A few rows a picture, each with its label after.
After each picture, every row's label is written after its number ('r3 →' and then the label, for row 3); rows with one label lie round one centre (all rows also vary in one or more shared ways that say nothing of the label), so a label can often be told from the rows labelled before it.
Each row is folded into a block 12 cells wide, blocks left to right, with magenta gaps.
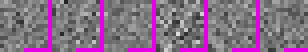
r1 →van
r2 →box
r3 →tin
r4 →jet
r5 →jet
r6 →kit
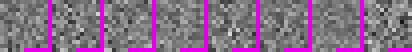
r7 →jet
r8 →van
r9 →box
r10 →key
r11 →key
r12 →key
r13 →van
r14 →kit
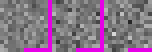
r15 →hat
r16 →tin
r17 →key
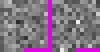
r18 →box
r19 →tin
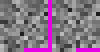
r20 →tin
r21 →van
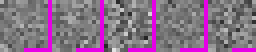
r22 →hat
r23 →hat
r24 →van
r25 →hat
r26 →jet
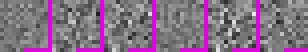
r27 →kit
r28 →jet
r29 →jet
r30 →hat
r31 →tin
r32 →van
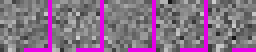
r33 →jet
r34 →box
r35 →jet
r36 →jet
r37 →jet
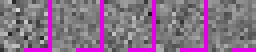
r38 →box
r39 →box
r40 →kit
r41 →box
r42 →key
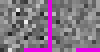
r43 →hat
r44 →van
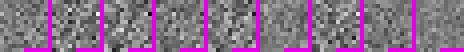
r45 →van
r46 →hat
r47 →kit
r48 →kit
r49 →kit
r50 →kit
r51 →hat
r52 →hat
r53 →kit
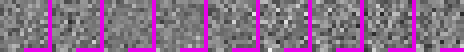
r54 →box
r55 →box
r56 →box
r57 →box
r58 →hat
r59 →hat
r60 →jet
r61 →kit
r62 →hat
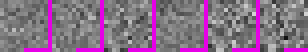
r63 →key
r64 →box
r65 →jet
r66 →van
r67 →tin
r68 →jet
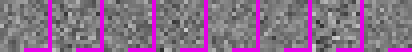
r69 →hat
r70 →jet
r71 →jet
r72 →tin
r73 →box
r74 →tin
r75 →tin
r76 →key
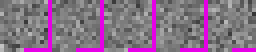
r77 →van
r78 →jet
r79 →van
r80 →jet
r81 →kit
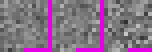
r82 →kit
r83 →van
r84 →box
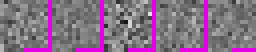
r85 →tin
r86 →box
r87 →kit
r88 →jet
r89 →tin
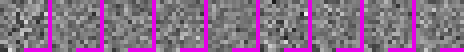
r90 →tin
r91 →jet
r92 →key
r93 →box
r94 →kit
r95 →jet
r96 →kit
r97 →hat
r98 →key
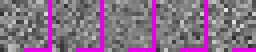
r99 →van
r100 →box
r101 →jet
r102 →hat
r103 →hat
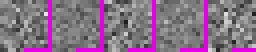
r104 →key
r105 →jet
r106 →van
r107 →van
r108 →kit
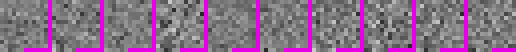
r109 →key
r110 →box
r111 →tin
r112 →kit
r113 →key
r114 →tin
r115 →van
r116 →key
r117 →box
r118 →tin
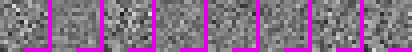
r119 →kit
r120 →jet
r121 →kit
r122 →tin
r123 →box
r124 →hat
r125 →jet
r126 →van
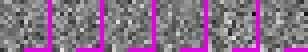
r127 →key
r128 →van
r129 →tin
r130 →jet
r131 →tin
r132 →tin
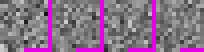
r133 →box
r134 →jet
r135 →jet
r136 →hat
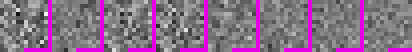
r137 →box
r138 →key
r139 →van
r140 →van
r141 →tin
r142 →hat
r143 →tin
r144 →tin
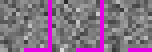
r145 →box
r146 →jet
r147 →tin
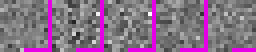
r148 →key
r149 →box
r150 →jet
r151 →kit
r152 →jet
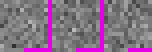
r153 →van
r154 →key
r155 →box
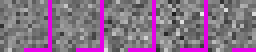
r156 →van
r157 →kit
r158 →tin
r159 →jet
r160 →hat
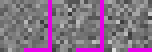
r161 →hat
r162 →kit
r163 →tin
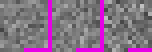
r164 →kit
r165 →kit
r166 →jet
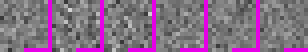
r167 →box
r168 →key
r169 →jet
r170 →hat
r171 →hat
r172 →kit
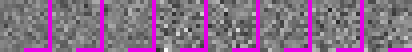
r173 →tin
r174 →van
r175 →hat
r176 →van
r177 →key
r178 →key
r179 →key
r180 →tin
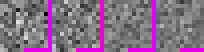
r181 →kit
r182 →key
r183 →jet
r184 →kit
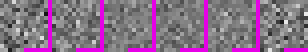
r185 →kit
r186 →kit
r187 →van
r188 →tin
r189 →jet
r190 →hat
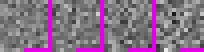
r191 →hat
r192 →hat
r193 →jet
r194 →van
